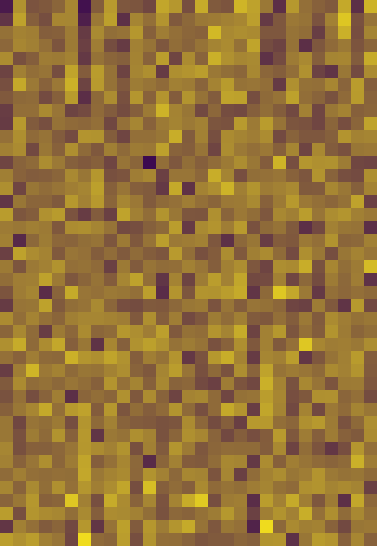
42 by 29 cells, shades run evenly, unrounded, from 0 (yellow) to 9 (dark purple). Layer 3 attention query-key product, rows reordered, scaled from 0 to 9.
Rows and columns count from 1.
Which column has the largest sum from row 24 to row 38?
20
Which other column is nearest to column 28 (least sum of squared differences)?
3
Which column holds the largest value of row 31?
6
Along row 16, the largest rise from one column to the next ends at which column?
29
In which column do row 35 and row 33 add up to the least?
7
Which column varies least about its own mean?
5
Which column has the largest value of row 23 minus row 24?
4
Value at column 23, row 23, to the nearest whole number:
2
